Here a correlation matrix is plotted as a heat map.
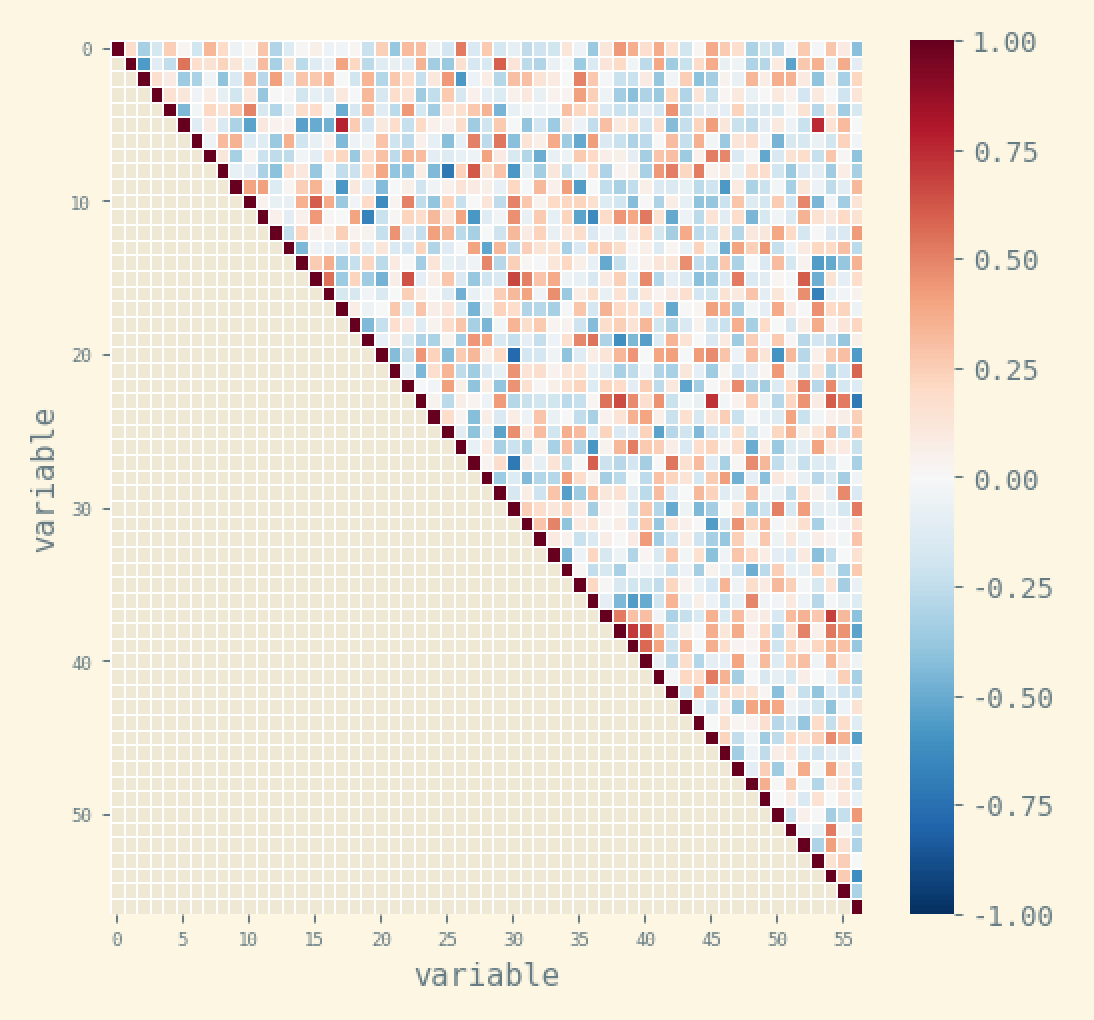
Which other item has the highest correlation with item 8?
27
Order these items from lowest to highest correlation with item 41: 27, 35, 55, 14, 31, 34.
31, 35, 34, 27, 14, 55
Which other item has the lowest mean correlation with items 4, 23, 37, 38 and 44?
56
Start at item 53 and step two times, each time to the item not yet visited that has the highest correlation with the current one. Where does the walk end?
17
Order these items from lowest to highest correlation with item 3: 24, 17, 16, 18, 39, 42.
39, 24, 16, 18, 17, 42
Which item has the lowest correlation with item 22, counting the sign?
43
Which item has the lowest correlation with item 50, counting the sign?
20
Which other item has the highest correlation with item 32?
40
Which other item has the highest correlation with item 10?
15
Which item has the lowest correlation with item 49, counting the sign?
7
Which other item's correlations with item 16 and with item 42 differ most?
30
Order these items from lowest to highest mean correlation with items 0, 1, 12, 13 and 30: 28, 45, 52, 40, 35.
28, 35, 45, 40, 52
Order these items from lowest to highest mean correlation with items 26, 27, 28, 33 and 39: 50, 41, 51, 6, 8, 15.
50, 15, 51, 6, 41, 8
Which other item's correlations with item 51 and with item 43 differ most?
54
